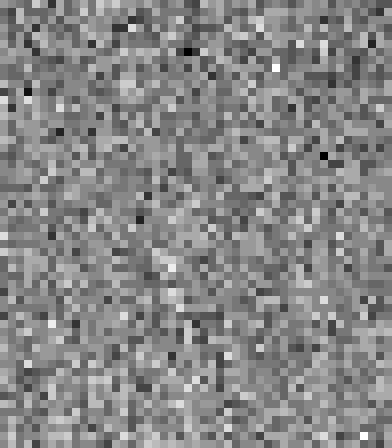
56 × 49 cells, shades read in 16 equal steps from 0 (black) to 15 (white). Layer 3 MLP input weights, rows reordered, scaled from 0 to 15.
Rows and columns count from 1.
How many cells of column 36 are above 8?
18
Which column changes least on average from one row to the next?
45
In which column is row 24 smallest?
21
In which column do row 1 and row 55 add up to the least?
33
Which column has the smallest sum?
42
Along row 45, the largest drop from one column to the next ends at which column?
22
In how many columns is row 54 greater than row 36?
24
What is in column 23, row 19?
6
